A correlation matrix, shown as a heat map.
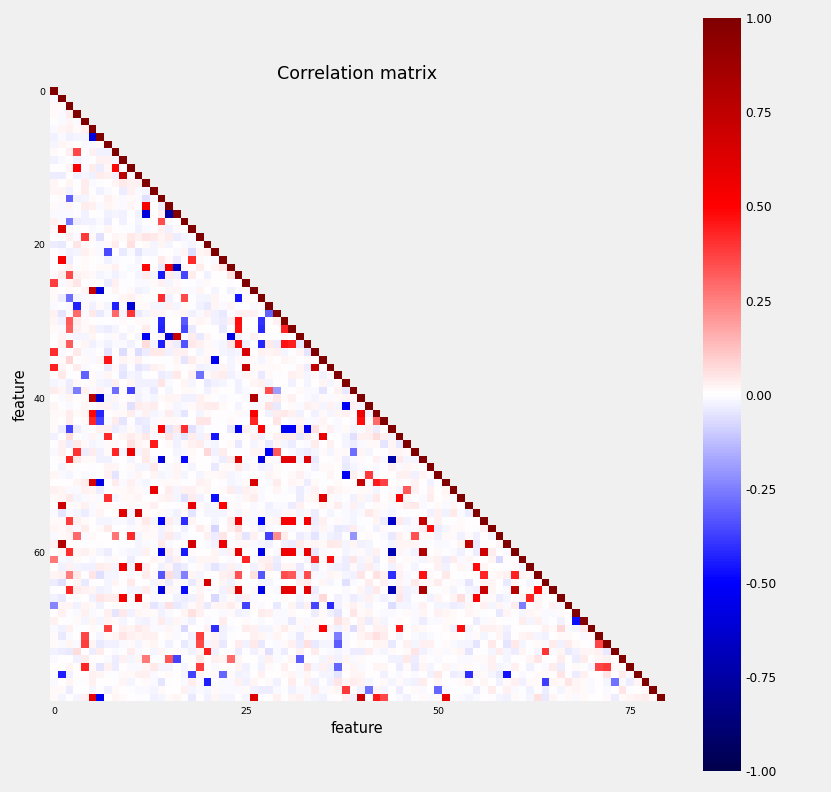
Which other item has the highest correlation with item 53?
35
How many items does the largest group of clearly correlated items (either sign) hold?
14
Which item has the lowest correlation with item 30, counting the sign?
44
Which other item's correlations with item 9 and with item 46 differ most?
11
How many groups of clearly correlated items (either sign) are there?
14
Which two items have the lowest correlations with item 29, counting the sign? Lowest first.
28, 39
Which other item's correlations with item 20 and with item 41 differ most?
64
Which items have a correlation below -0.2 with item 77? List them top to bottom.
20, 64, 73
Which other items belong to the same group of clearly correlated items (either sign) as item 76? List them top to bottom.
1, 18, 22, 54, 59
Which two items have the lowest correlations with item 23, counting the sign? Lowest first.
16, 32
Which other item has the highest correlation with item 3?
10
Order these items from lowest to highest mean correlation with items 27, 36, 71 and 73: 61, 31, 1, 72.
31, 1, 72, 61
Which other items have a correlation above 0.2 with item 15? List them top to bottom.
12, 23, 74
